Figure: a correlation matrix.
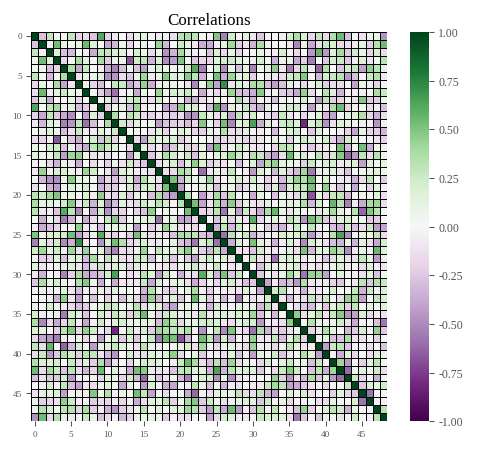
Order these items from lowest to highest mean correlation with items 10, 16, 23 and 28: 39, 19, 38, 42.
19, 42, 39, 38
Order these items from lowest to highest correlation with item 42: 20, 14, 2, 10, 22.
10, 22, 20, 2, 14
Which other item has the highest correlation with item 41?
21
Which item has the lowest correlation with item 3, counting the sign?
13
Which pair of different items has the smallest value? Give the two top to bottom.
11, 37
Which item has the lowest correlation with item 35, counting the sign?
4
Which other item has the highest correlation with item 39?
2
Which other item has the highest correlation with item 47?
27
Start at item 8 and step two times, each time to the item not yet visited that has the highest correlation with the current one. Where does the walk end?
14
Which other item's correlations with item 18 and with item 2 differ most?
38
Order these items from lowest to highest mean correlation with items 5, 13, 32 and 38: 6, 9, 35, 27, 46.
6, 9, 27, 35, 46
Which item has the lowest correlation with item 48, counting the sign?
36
